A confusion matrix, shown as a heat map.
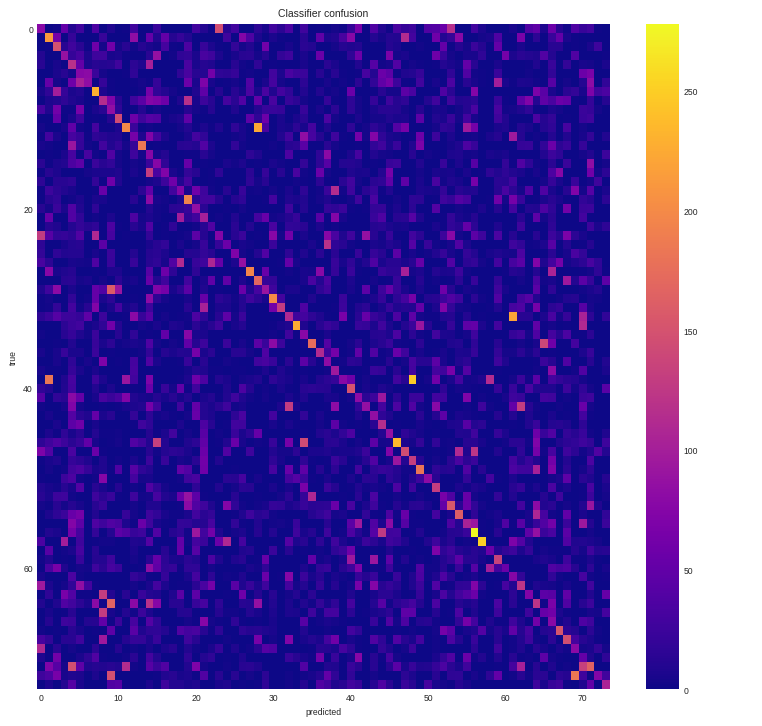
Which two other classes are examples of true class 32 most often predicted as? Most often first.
61, 70
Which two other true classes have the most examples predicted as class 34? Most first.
46, 12
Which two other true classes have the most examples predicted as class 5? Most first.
6, 62
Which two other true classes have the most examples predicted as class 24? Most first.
57, 53
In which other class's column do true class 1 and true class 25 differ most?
47
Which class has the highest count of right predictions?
56
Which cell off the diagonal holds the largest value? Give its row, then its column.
39, 48
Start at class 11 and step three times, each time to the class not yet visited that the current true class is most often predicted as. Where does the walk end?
8
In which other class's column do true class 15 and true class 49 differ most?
64
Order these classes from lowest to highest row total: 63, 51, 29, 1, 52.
51, 52, 63, 29, 1
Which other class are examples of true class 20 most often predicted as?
68
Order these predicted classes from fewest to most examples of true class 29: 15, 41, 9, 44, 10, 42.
41, 44, 42, 15, 10, 9
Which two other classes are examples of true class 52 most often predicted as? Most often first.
35, 19
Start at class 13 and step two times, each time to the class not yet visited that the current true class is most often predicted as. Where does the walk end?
14
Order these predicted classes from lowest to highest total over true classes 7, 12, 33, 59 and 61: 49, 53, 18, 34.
18, 53, 34, 49
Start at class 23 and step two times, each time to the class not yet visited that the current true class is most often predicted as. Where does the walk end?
53
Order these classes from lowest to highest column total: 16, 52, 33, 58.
58, 33, 16, 52
